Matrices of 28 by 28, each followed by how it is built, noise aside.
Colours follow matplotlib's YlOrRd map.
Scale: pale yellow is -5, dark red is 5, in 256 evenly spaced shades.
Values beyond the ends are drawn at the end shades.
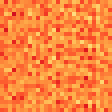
repeating rows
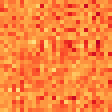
blocks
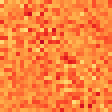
block diagonal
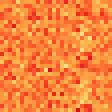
repeating rows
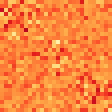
block diagonal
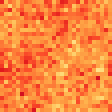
smooth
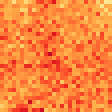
smooth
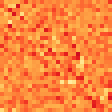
block diagonal
